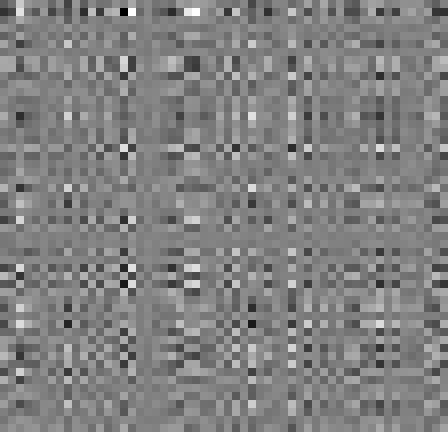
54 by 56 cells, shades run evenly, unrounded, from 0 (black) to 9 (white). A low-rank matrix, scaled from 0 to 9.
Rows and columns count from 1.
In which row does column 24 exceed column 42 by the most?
2
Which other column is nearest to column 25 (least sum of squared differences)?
17
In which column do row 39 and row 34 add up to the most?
3
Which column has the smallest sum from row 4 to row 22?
48
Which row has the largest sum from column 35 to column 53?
41
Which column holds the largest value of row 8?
16
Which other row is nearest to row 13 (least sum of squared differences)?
52
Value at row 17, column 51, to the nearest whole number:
5
